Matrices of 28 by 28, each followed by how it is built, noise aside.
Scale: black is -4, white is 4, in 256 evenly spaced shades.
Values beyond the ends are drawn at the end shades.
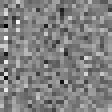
uneven columns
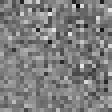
upper triangular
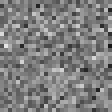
noise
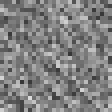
Toeplitz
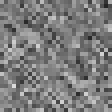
Toeplitz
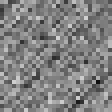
Hankel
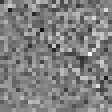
upper triangular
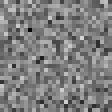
noise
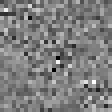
block diagonal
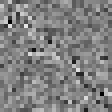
block diagonal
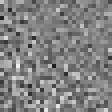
lower triangular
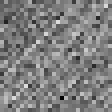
Hankel
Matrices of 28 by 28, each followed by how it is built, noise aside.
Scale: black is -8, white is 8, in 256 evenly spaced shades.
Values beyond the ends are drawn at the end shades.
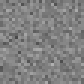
repeating columns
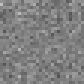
low rank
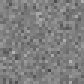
noise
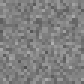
repeating columns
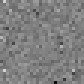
sparse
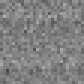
repeating columns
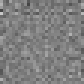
low rank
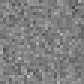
noise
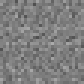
repeating columns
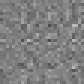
low rank
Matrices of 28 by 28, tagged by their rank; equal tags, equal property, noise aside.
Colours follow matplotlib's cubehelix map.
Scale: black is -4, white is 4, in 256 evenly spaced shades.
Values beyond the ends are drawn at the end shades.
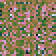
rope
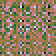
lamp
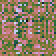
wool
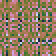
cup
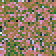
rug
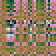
cup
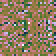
wool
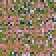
rug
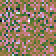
wool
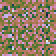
rope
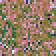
rug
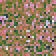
rope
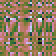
cup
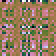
cup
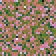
rug
